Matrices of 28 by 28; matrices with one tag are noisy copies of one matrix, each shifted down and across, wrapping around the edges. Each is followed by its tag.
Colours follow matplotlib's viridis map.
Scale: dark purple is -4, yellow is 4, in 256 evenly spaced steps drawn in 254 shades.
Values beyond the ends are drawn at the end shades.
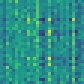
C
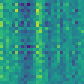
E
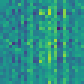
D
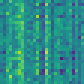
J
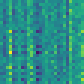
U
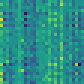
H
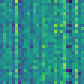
C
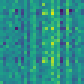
D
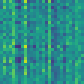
C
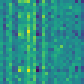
D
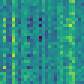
J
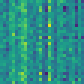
J
